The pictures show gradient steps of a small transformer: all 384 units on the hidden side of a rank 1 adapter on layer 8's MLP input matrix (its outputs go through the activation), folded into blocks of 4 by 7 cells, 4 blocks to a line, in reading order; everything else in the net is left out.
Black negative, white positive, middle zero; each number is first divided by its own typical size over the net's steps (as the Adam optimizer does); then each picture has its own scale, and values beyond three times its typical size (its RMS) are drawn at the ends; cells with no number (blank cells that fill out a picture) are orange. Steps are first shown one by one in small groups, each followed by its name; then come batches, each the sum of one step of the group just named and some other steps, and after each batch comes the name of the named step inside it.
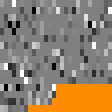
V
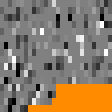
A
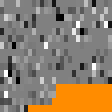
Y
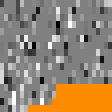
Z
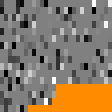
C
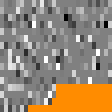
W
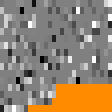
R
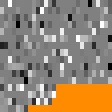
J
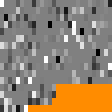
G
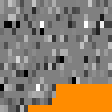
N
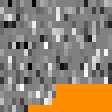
W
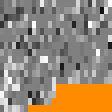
W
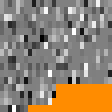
G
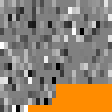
G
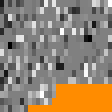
C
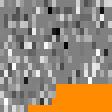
W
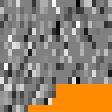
A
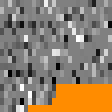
J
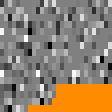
J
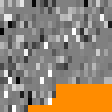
Y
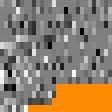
G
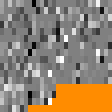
Z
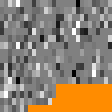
Y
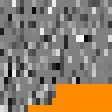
A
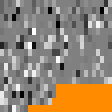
A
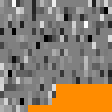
V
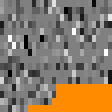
A
